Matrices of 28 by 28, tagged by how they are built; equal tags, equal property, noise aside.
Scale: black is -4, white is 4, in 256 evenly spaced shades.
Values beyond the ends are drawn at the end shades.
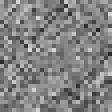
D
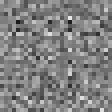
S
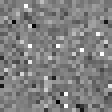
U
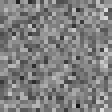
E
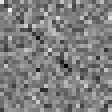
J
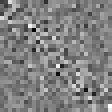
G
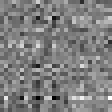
S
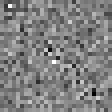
G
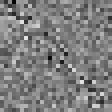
G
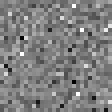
U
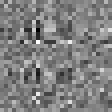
S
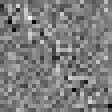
G
